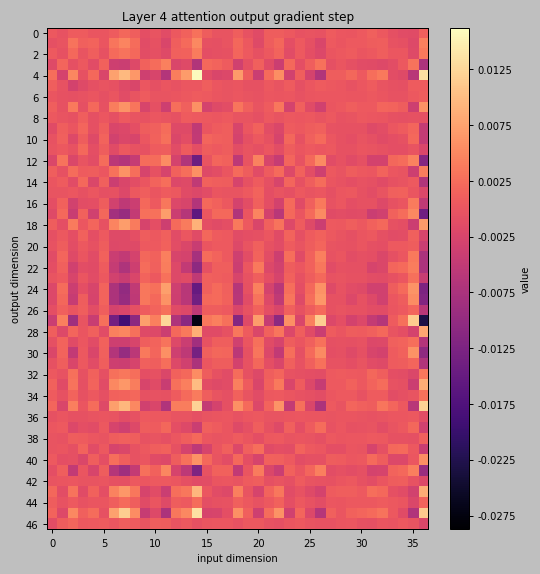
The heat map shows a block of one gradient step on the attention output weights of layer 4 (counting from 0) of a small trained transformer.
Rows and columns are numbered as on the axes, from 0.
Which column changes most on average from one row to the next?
14
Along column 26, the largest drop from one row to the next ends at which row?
28
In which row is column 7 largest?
45
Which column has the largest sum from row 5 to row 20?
11
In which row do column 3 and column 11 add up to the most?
27
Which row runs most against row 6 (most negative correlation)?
46
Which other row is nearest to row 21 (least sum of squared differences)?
3
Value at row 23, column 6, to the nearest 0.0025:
-0.0025
